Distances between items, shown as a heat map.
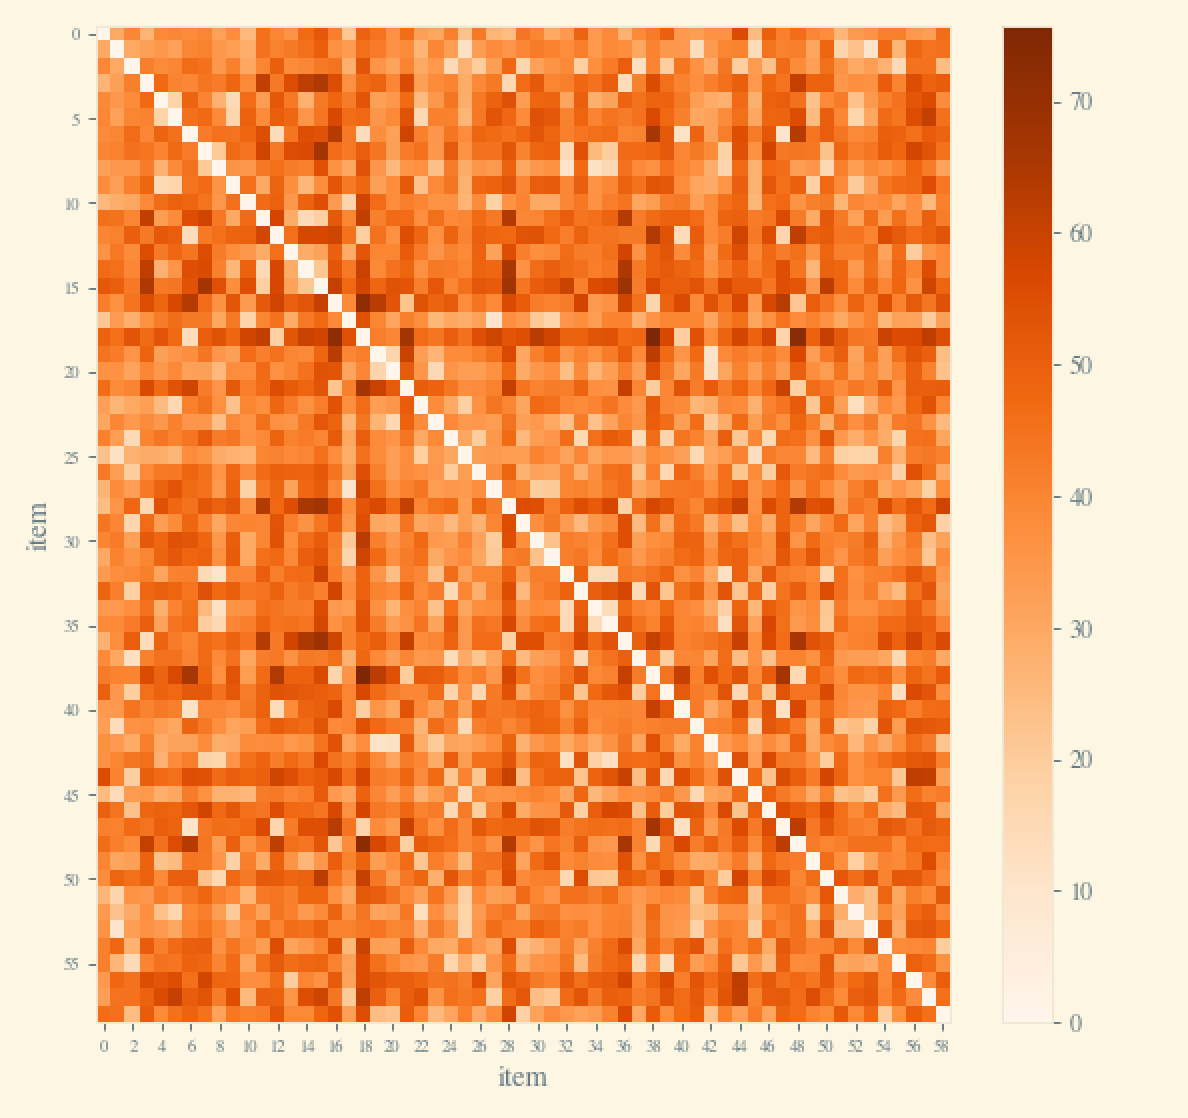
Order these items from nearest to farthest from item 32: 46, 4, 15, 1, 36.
4, 1, 36, 46, 15
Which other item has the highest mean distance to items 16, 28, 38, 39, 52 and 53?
18
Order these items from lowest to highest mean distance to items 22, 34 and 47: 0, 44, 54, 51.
0, 51, 54, 44
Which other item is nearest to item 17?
27
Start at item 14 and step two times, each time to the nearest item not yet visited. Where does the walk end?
15
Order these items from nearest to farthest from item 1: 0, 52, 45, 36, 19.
45, 52, 0, 36, 19
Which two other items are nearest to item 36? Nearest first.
3, 28
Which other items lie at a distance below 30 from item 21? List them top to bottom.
16, 38, 48
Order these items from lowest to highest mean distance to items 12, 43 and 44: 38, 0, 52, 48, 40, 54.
40, 52, 0, 54, 48, 38
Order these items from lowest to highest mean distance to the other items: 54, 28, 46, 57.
54, 46, 57, 28
